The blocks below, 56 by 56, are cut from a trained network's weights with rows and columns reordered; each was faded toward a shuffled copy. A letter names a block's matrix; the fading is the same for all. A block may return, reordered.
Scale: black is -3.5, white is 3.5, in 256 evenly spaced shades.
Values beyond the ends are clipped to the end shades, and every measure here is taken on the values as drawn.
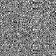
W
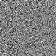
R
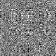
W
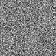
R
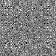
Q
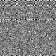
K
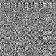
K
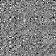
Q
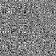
W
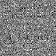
Q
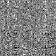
Q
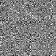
W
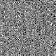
Q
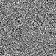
R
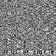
K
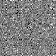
Q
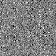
Q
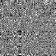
W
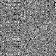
Q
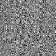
W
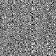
W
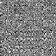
W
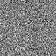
R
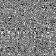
Q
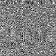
W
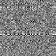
K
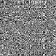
W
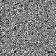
Q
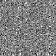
Q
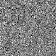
Q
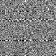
K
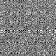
K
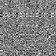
K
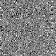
Q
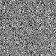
Q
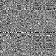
K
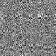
W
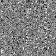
Q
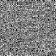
W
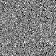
Q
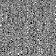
Q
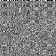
K
